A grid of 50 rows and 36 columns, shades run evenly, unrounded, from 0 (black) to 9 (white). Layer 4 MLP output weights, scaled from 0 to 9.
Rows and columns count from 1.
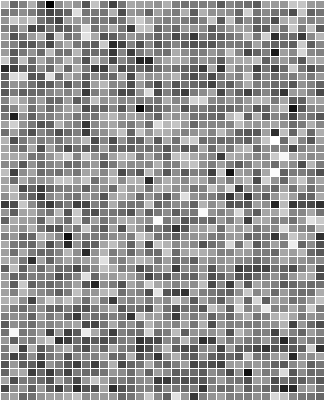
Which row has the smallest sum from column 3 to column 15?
49
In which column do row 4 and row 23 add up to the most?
10
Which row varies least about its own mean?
21
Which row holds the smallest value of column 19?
48
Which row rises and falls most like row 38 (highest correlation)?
8
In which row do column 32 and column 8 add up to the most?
20
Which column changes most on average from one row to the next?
31
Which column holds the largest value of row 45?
28
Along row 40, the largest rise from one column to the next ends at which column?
16
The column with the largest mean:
32
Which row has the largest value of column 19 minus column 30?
44
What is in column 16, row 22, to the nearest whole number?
3
